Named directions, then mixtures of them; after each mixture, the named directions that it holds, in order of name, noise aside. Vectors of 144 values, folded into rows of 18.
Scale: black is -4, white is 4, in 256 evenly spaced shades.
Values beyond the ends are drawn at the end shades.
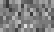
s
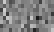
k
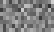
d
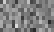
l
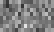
s.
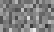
d, k, l.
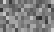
d, k.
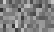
d, l.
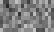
l, s.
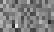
l.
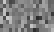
k.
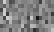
k.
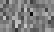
l, s.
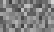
d.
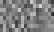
d, k, l.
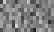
l.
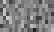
k.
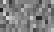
d, k.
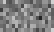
d, k, s.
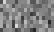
l.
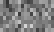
s.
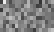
d, k, l.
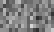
k, s.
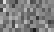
k, l.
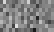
k, l.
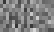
k, l, s.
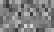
s.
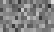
d.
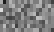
d, k, l.
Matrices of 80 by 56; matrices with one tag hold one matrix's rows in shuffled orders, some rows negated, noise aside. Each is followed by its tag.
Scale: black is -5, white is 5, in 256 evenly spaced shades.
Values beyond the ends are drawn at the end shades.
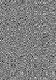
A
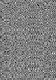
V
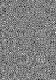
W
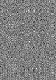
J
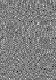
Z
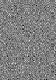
J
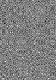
W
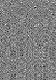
A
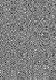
A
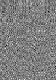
W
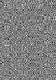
V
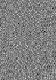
Z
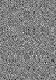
J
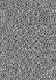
Z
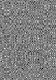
V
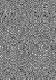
A
